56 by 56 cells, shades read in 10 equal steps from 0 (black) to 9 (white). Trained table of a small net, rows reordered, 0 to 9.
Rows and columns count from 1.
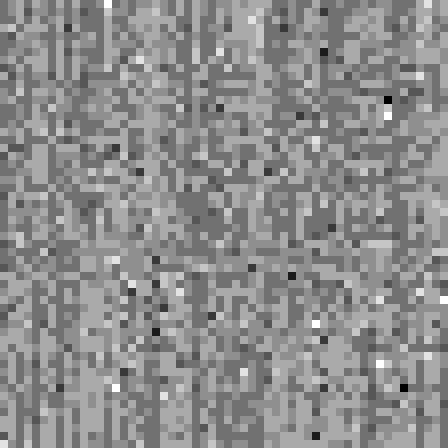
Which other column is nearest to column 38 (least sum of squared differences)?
6
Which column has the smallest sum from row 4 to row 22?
24
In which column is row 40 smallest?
27
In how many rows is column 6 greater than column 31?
31
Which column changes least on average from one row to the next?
13
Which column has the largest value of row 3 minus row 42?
20
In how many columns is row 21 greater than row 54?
21
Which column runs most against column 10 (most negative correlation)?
7
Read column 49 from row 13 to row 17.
0 7 9 4 4
